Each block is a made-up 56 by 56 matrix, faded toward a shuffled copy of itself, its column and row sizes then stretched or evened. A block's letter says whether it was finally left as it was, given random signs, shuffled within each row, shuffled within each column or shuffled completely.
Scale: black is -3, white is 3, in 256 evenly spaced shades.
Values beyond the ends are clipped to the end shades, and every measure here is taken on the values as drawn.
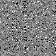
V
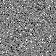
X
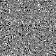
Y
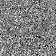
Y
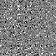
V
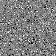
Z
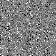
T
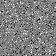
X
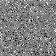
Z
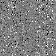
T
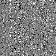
T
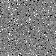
T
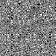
V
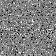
Z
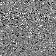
Z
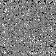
Y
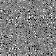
V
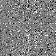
Y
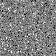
X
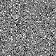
T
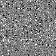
Y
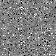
Y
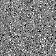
T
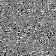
Y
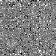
V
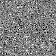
Z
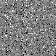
T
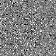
Y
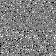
Z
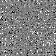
Y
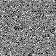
Z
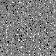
T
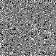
Y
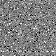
Z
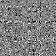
V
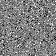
X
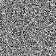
Y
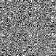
V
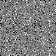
Y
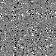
Y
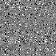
V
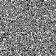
Z
